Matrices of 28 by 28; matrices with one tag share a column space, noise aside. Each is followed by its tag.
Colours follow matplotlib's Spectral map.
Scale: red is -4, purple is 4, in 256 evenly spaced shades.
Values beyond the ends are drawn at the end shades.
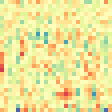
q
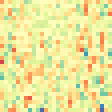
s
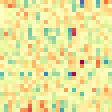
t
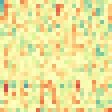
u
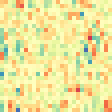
t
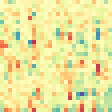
q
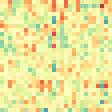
u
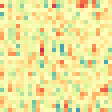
t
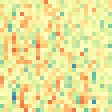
s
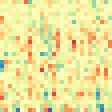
q
